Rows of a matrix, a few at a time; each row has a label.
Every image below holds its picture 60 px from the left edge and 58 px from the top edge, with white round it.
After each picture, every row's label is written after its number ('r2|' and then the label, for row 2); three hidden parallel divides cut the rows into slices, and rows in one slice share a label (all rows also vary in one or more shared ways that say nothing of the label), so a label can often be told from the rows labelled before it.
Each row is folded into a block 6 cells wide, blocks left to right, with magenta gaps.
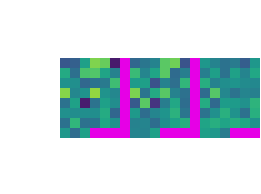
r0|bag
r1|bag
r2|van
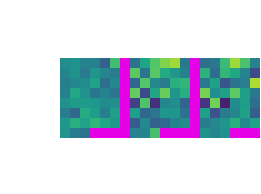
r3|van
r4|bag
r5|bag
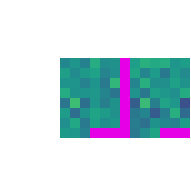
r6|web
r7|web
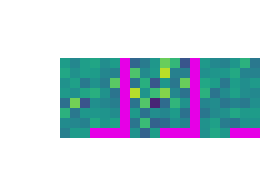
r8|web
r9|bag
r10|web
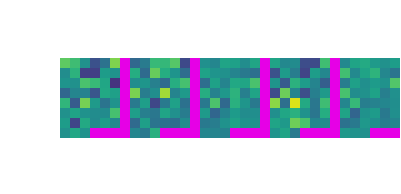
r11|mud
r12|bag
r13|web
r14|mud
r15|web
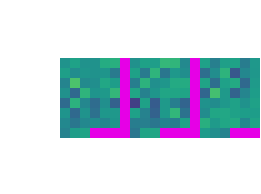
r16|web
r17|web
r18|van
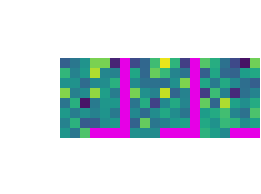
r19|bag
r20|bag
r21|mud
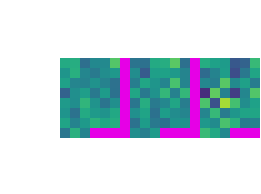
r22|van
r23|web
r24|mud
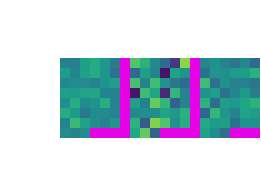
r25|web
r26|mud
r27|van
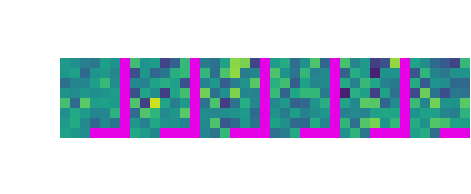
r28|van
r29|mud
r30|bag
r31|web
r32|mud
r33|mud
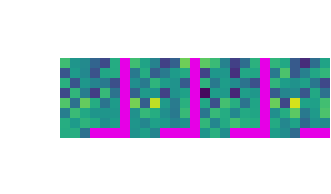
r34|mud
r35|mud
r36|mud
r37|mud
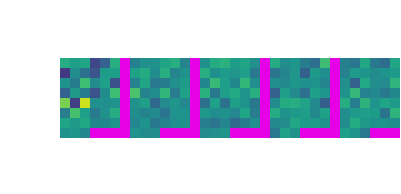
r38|mud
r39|web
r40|web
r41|van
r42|van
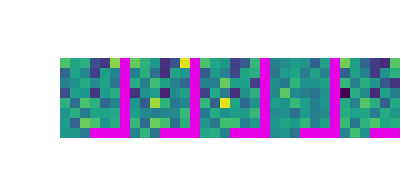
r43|mud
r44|mud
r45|mud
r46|van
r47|mud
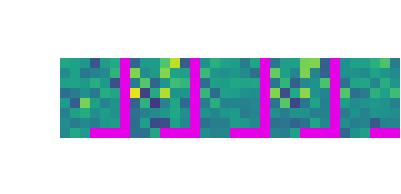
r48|van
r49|bag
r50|web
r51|bag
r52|web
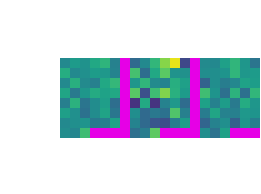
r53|web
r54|bag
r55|web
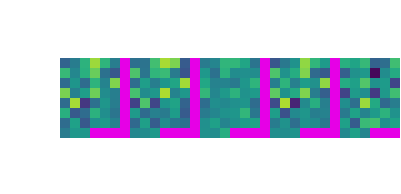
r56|bag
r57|bag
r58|web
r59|bag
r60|mud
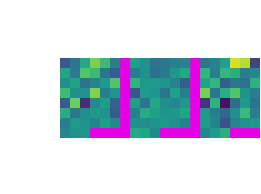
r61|bag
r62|van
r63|bag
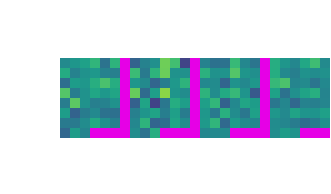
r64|web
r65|bag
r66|web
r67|web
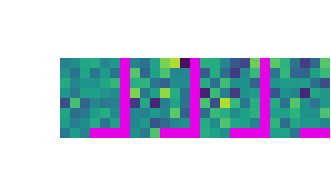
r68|web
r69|bag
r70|mud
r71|mud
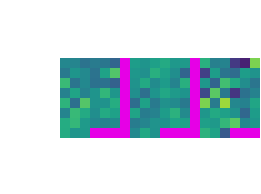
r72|van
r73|web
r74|mud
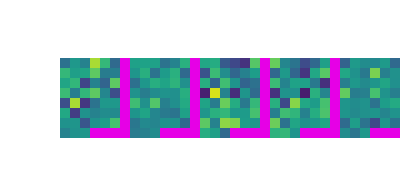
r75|bag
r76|van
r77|mud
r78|mud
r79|web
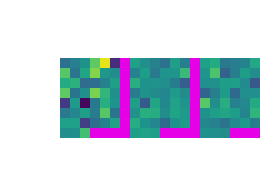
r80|bag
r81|van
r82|van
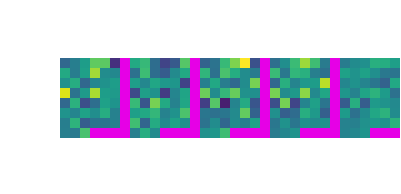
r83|bag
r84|mud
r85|bag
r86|bag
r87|web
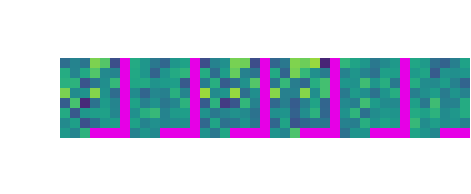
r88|bag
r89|van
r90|bag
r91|bag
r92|van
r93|van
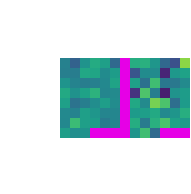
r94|web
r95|mud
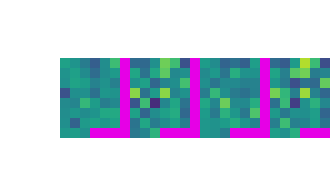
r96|van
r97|bag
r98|van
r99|bag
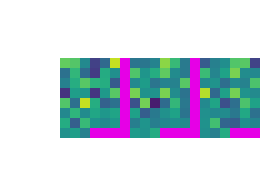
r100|mud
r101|bag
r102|bag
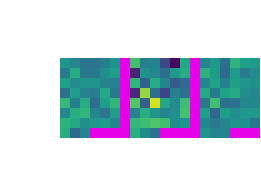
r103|van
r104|mud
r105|web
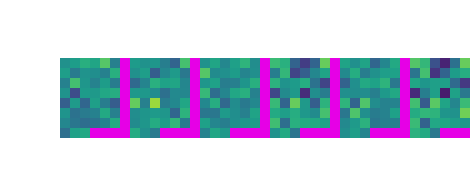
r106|web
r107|van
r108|web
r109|mud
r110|van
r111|mud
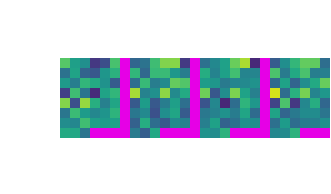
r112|mud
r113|bag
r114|bag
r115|bag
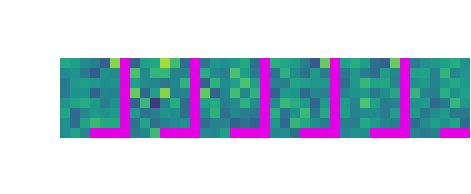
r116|van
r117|bag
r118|web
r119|van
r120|van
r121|web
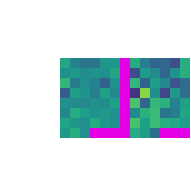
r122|van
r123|mud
